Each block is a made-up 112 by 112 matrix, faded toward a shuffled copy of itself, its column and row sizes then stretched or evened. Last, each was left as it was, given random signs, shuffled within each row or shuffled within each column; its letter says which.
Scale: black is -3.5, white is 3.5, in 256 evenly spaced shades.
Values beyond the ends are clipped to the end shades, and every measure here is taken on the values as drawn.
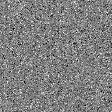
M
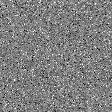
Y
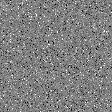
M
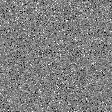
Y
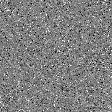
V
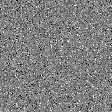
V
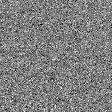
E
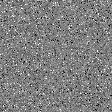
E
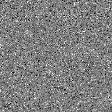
V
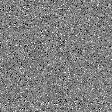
E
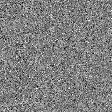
M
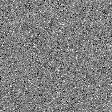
M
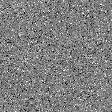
Y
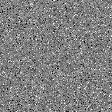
E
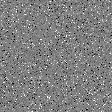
M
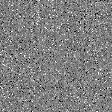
V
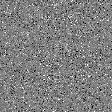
V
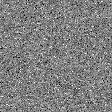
Y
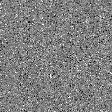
V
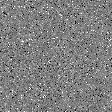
Y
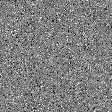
M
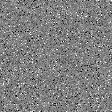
V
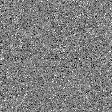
E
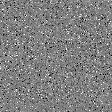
E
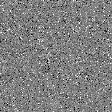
V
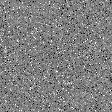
M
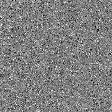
V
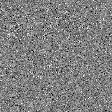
V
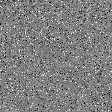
Y
